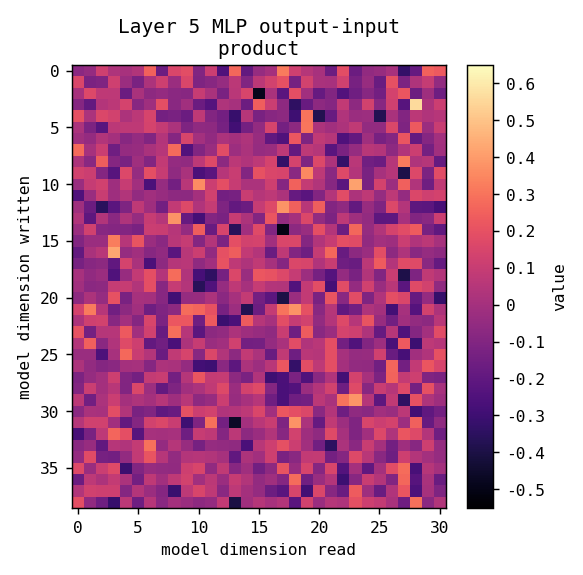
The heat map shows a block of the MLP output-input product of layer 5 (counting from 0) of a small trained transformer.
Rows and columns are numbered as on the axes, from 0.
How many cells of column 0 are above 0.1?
8
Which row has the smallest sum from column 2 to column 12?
26
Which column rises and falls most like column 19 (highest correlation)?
0
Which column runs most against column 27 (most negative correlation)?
22
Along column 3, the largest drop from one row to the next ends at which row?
17
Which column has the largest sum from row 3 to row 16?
28
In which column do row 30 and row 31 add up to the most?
18
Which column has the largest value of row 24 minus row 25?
27
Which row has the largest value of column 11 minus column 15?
2
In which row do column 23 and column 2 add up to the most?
10
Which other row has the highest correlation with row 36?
6
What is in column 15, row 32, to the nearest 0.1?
0
